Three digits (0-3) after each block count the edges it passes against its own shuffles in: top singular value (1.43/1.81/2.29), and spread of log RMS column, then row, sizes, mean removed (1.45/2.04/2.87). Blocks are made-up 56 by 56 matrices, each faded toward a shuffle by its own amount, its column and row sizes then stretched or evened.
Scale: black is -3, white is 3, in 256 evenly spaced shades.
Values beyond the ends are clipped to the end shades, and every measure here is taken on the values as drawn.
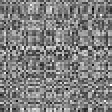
3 0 2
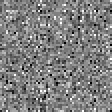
2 1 1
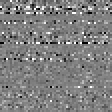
1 0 3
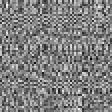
3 1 1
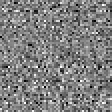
2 0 2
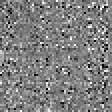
1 2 1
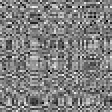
3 0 2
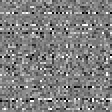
2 1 3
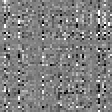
2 3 2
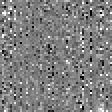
1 3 0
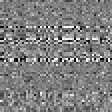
3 0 3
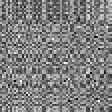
3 1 0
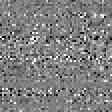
0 1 3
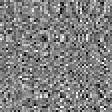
3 1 0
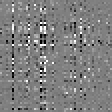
3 3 2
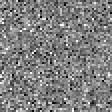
0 0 1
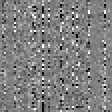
2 3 0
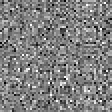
2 0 1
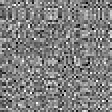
3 0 0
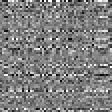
3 0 3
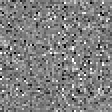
0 1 1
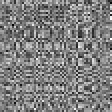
3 2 0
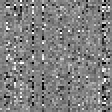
2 3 1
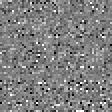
1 1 2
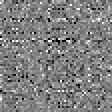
2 1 2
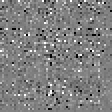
1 2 2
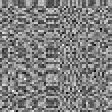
3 0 1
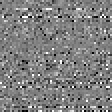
2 0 3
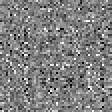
2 1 1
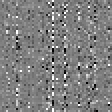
2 3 0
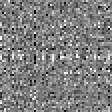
2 2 1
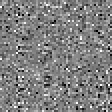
2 1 1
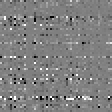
1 2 3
